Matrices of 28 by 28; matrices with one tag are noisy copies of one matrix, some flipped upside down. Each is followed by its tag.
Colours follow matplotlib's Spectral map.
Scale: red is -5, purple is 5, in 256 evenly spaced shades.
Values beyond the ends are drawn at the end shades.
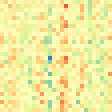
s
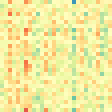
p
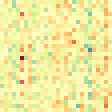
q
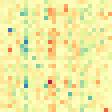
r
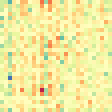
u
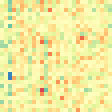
u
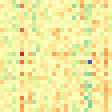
q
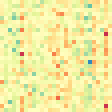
q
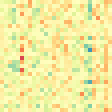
q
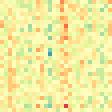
s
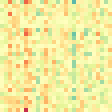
p
